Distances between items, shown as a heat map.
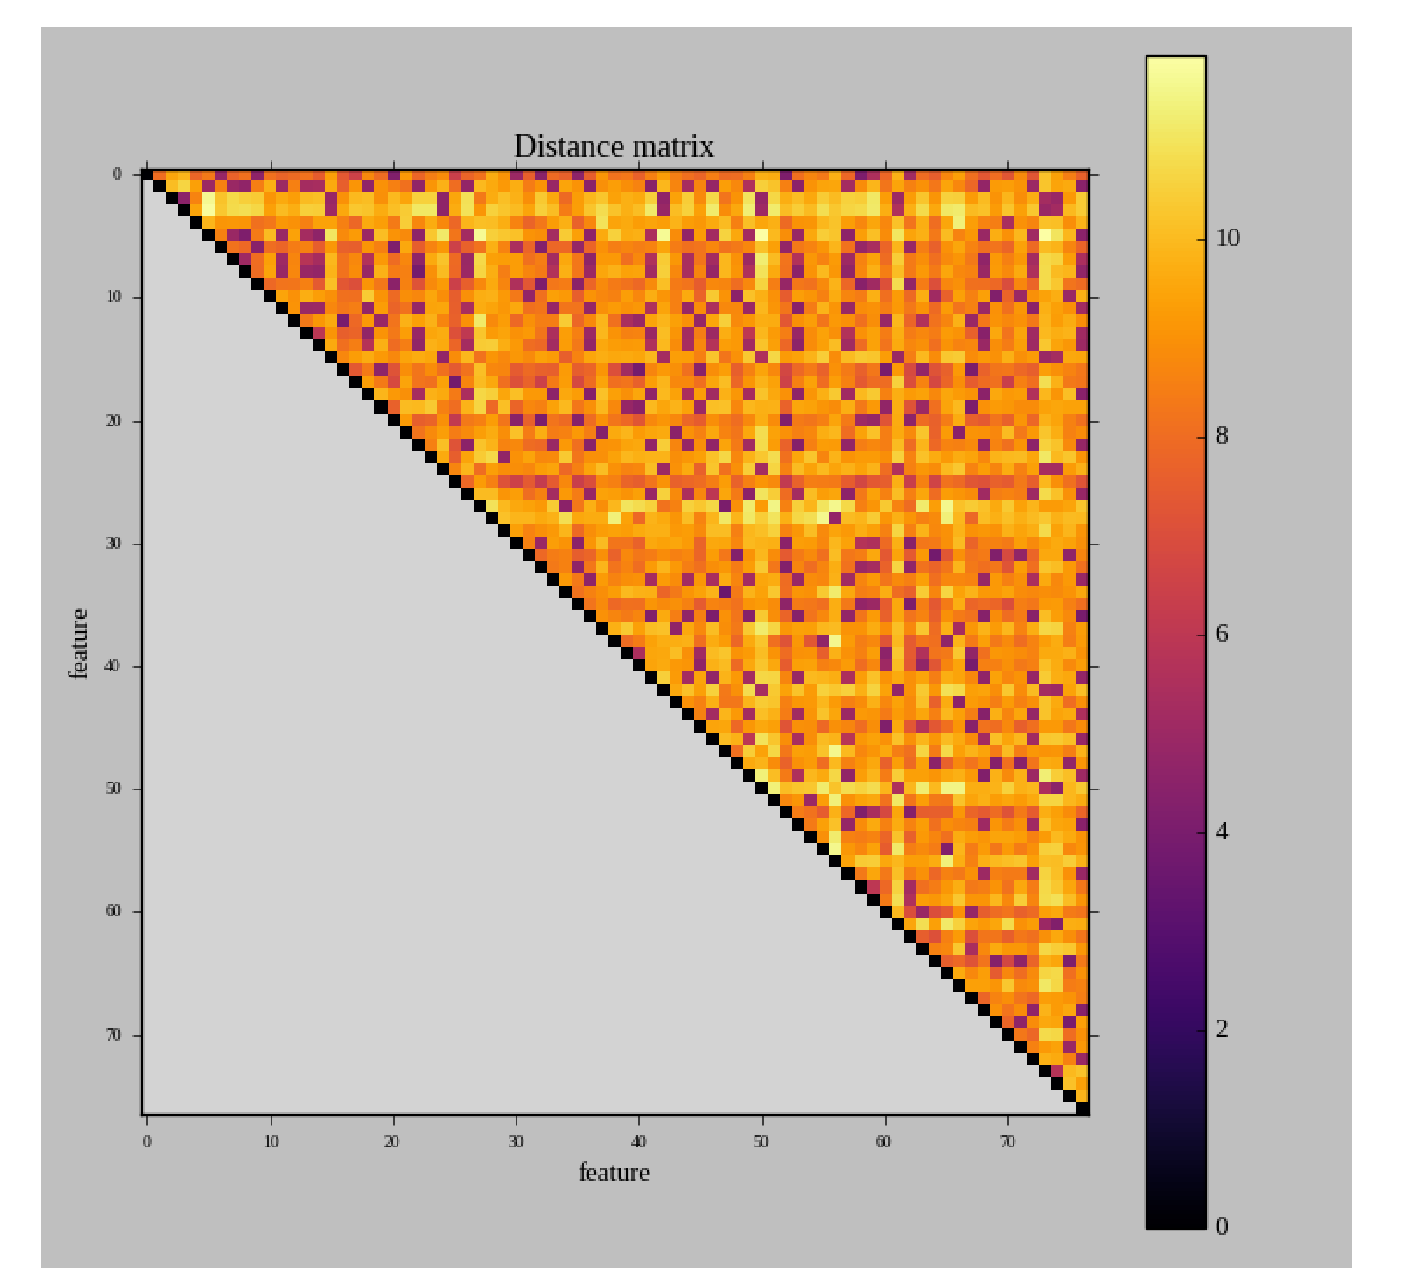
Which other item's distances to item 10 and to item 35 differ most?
59
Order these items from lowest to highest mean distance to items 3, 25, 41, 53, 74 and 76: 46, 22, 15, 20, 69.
22, 46, 15, 20, 69
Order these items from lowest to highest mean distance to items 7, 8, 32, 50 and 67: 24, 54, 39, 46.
46, 39, 24, 54
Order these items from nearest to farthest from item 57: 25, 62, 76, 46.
76, 46, 25, 62
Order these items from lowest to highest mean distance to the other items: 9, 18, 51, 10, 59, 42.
9, 18, 10, 59, 42, 51
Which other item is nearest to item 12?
16
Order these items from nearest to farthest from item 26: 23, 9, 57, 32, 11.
57, 11, 9, 32, 23
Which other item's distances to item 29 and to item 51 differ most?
23
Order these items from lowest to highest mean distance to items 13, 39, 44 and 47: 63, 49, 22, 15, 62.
22, 49, 62, 63, 15
